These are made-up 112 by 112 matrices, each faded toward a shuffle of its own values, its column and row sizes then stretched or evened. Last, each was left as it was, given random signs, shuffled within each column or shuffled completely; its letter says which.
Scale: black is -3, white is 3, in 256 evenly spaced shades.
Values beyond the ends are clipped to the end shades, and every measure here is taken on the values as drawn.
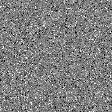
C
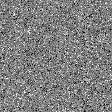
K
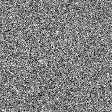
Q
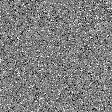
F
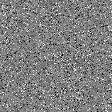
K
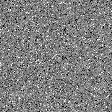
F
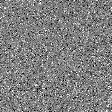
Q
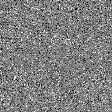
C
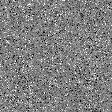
K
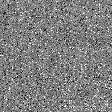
C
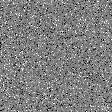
F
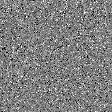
Q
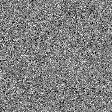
Q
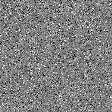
K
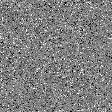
Q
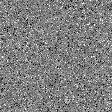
K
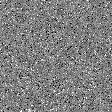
F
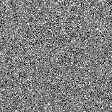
C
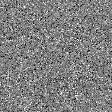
Q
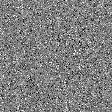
K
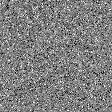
F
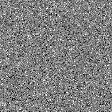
C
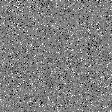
Q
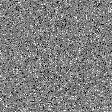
K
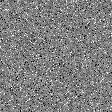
F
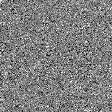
C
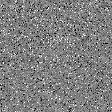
C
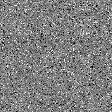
C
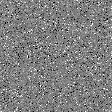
Q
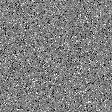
F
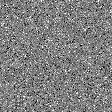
F
